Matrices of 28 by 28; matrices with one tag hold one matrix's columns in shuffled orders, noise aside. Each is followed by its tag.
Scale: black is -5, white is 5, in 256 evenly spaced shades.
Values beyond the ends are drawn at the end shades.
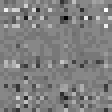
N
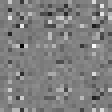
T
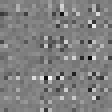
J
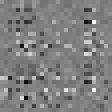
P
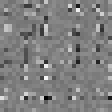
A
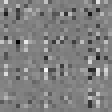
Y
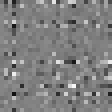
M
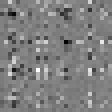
Y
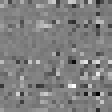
M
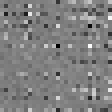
T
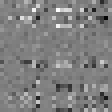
N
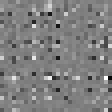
J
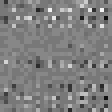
N
